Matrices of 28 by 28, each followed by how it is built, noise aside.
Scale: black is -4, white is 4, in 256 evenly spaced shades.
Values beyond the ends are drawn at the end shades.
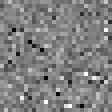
sparse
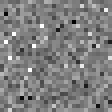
sparse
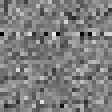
uneven rows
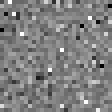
sparse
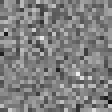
block diagonal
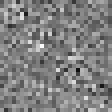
block diagonal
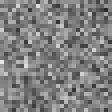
noise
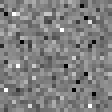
sparse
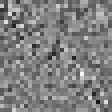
banded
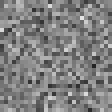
noise
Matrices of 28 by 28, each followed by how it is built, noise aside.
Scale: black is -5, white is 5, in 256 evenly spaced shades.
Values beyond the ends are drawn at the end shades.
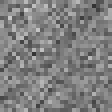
Hankel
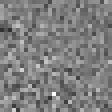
lower triangular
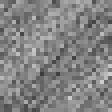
Hankel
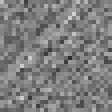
Hankel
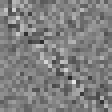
banded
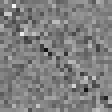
banded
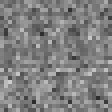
repeating columns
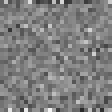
uneven rows
